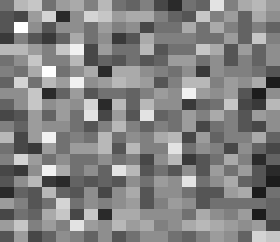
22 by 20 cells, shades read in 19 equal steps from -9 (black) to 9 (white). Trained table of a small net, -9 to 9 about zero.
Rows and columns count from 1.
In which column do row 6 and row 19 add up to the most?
5
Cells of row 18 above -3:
12
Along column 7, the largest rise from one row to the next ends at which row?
10
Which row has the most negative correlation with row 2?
19
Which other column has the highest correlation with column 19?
8
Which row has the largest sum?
21
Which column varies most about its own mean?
4
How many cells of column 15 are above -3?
16
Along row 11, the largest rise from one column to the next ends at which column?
11
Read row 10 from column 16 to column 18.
-1 5 -4
